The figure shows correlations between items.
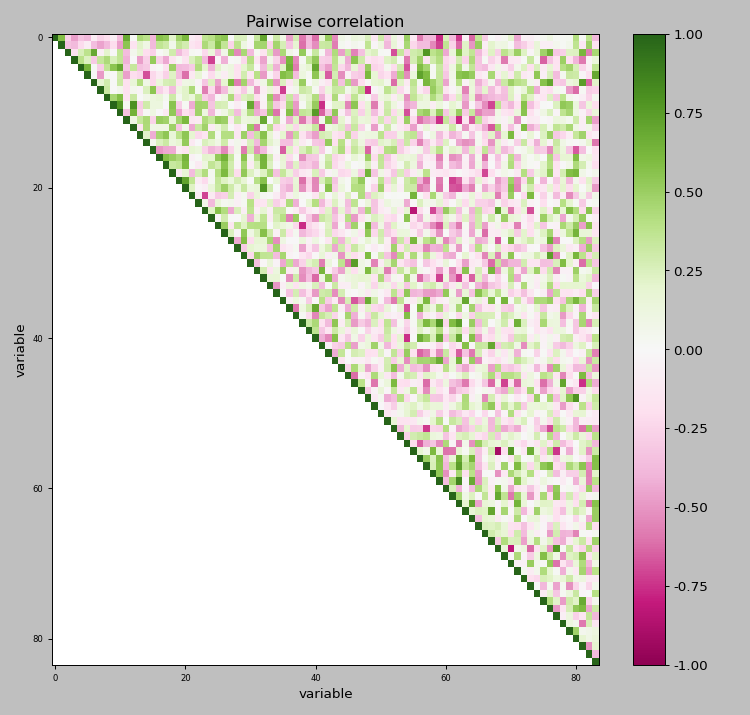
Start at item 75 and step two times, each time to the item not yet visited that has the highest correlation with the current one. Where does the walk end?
6
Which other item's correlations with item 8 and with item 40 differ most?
20
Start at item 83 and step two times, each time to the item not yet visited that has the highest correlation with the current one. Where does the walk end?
56
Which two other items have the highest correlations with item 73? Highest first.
55, 21
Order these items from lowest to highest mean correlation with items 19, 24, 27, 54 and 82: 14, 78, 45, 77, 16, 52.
78, 77, 52, 45, 14, 16
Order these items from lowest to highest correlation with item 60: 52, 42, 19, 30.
19, 30, 42, 52
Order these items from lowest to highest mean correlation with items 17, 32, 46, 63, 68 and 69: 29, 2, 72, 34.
2, 72, 29, 34
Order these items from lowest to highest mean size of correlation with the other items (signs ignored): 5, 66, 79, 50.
50, 79, 66, 5
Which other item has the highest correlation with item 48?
80
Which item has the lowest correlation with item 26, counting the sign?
66
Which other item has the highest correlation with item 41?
67
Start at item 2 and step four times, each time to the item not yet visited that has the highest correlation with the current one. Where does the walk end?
38
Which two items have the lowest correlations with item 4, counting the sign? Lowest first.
54, 37
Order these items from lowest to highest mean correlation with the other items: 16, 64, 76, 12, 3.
3, 64, 12, 16, 76
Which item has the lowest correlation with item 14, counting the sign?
5
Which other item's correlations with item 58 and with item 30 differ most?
23
